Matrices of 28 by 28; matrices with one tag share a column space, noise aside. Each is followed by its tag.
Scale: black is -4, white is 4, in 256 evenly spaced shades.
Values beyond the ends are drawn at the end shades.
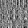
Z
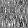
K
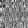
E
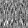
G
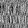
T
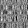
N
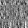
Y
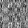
E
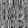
Z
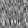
G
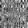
E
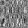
K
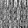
Z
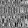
K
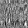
G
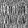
T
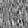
G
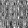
Y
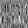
T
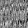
G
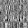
N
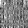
Z
